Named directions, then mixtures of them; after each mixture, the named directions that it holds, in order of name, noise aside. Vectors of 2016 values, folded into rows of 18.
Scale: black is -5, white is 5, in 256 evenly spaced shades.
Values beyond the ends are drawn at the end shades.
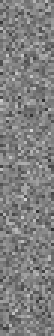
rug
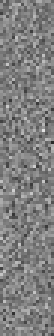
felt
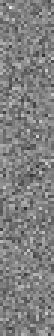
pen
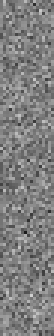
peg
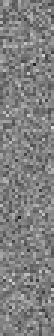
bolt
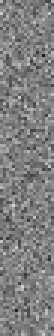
felt, pen, rug.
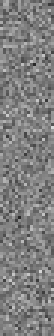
bolt.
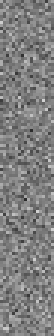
rug.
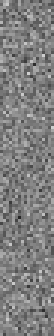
bolt.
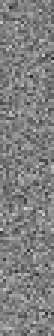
bolt, pen, rug.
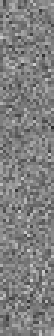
bolt, peg.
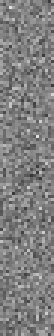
pen.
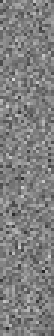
felt, peg, rug.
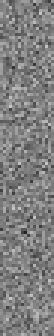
peg, pen.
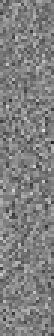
felt.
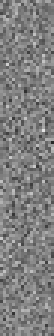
felt.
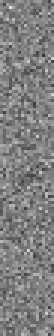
pen.
